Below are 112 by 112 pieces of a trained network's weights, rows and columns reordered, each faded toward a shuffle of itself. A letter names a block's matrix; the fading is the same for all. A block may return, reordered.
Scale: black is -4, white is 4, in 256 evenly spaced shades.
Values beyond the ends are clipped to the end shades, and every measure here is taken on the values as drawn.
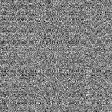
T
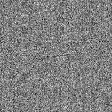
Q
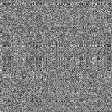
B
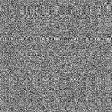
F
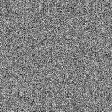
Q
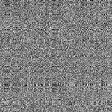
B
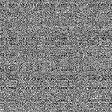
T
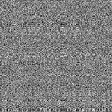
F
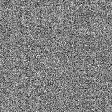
Q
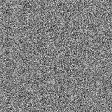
Q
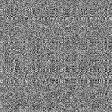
B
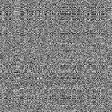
B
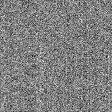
Q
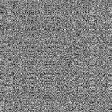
F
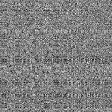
T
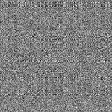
B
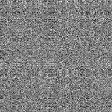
T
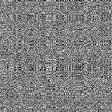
B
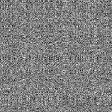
F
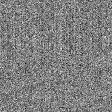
Q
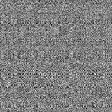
F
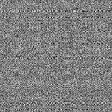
F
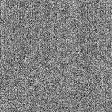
Q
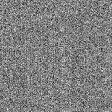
Q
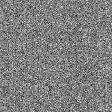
Q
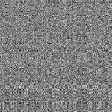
F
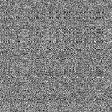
F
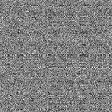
T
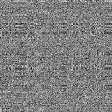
T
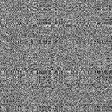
F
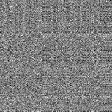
T
